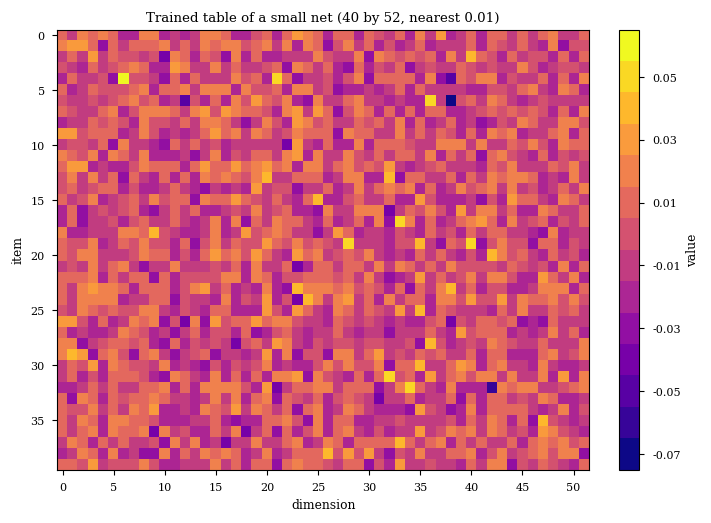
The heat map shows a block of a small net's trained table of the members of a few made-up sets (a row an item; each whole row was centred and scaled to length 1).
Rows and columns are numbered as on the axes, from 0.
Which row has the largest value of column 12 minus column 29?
5
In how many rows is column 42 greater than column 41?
27
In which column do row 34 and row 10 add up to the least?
10
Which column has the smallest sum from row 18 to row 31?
46
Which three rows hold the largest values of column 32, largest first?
31, 13, 12
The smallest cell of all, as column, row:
38, 6
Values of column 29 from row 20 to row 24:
0 0.01 -0.01 0 -0.01
